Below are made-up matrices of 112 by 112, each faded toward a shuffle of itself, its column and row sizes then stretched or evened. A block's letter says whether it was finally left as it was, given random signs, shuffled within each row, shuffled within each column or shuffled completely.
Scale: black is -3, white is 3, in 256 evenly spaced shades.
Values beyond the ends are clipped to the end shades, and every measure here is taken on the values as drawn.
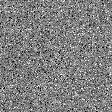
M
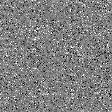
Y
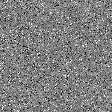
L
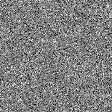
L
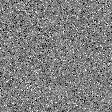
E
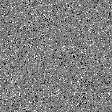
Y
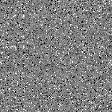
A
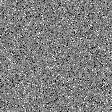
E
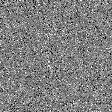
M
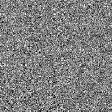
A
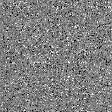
A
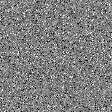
Y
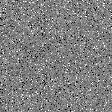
L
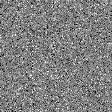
L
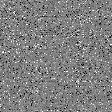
A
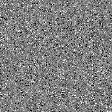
A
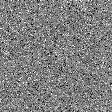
E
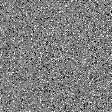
L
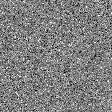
E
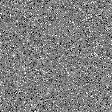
Y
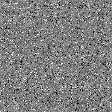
Y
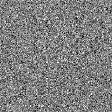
A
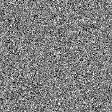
Y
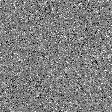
E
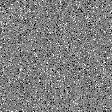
A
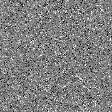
L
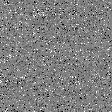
A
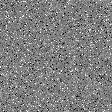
E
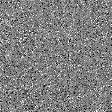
Y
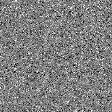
Y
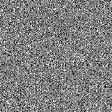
A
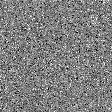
E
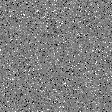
M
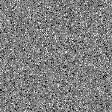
L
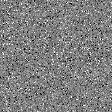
Y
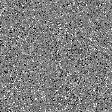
Y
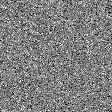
E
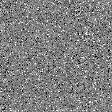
Y
